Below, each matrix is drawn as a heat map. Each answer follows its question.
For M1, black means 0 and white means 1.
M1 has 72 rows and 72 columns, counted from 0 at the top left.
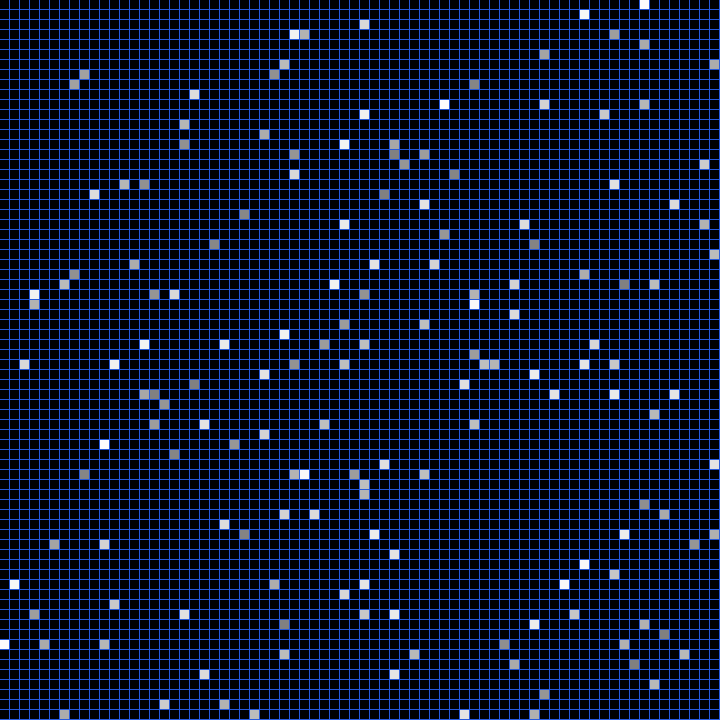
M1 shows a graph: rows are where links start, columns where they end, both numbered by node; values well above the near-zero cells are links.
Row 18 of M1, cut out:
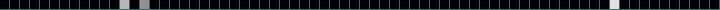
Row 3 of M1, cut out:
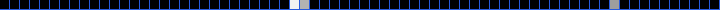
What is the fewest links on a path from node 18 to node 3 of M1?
2
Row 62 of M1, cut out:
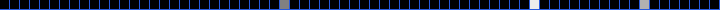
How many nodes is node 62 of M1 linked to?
3
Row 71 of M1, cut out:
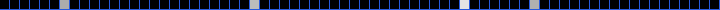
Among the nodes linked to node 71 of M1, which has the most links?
node 53
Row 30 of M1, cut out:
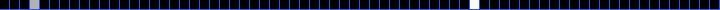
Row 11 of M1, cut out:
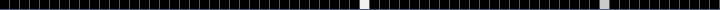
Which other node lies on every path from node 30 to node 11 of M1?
node 36
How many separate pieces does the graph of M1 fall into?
2
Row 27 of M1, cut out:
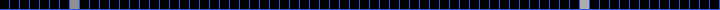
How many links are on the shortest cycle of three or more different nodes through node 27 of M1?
7
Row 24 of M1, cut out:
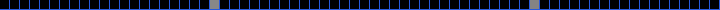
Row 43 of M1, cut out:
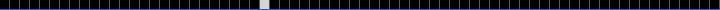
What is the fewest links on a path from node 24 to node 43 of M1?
4
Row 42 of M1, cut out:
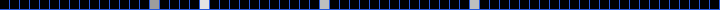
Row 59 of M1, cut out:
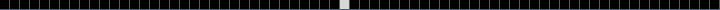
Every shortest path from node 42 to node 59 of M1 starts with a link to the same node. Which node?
node 32
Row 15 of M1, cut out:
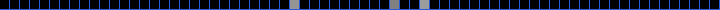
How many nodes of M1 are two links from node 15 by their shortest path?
10
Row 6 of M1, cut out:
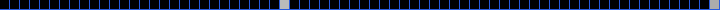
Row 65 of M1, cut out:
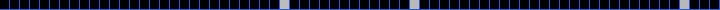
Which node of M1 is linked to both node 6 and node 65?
node 28
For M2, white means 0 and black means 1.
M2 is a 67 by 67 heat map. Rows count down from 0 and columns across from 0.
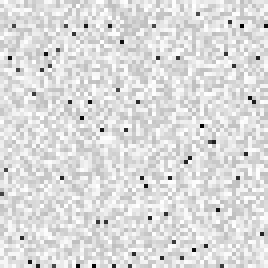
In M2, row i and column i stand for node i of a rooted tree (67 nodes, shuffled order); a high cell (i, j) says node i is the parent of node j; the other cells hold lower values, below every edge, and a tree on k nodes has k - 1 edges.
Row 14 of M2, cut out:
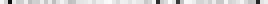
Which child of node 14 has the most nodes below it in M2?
44
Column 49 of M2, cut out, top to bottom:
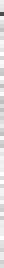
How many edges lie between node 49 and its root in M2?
2
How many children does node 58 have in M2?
1
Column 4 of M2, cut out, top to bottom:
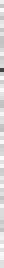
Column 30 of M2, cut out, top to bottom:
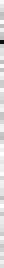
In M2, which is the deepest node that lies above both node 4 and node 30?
17
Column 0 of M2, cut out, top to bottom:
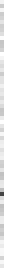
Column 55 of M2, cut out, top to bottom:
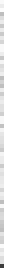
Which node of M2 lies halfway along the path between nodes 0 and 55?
62
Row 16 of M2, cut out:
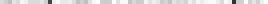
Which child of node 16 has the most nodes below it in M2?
12
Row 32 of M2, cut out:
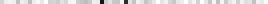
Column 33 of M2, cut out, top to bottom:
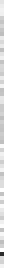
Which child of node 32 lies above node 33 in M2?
25
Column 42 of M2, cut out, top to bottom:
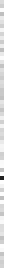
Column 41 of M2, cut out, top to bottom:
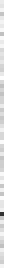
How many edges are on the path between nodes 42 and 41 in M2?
4
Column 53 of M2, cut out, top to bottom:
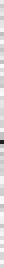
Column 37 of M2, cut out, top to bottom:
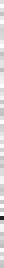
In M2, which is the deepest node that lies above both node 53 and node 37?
35
